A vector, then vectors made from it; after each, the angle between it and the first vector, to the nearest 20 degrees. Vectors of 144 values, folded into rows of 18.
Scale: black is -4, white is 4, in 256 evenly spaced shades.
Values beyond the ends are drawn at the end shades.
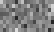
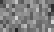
160 degrees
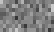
20 degrees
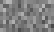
100 degrees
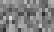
80 degrees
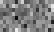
20 degrees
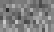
80 degrees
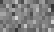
160 degrees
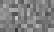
120 degrees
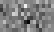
80 degrees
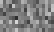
60 degrees
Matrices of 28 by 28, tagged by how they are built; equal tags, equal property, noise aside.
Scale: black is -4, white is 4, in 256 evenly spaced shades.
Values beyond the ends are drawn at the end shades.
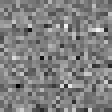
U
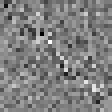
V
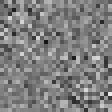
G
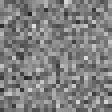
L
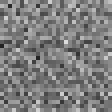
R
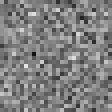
L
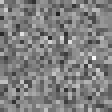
L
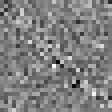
V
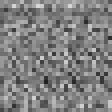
R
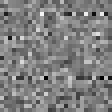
U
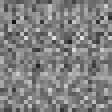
R
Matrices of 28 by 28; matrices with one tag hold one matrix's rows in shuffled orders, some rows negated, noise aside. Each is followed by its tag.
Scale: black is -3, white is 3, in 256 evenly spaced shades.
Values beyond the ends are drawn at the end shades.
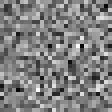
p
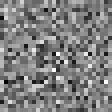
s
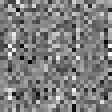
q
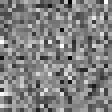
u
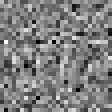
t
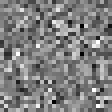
p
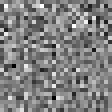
s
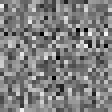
s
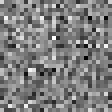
s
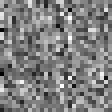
u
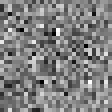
s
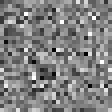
s
